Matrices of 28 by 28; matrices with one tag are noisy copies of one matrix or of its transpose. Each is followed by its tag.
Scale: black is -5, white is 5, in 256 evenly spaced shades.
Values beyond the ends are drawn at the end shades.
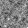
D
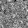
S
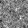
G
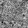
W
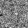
S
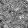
G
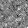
D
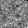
D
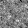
G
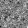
D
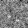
G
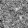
G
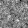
G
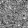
W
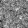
G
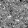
G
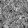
G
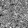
S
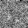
G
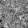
G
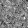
W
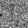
S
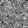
W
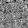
S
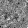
D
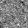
W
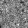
W
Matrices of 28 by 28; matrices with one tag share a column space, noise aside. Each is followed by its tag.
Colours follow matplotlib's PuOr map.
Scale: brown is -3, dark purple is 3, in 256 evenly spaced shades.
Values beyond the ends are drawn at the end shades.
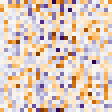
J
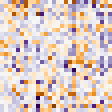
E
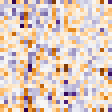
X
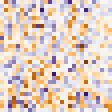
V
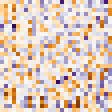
V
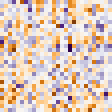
V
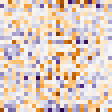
J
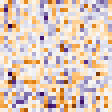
V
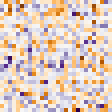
E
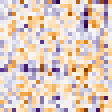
X
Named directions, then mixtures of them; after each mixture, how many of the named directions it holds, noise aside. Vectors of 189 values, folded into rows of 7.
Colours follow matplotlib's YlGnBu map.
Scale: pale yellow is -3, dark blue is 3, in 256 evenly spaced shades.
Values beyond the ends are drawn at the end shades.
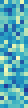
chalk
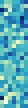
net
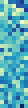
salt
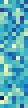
three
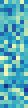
one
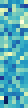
two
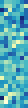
one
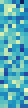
three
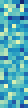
three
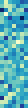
two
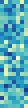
one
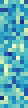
two
